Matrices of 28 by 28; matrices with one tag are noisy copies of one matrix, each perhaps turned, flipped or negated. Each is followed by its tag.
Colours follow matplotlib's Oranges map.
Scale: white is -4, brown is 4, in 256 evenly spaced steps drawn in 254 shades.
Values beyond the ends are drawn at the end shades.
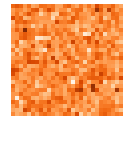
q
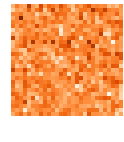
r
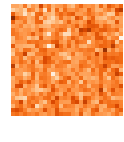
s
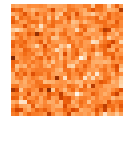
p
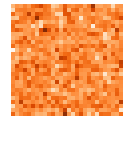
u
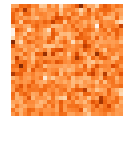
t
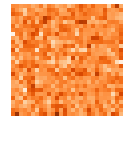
u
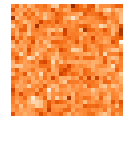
t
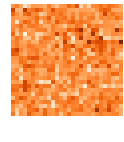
q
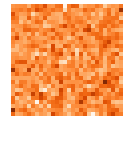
u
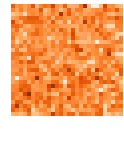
t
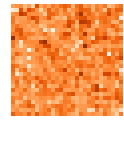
s
